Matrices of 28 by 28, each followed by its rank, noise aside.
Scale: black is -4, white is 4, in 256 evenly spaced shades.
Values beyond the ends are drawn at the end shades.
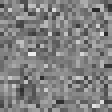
five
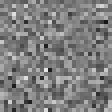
seven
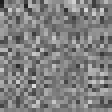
four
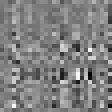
three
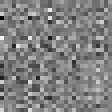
three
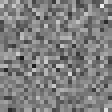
seven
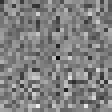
four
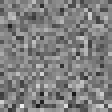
seven
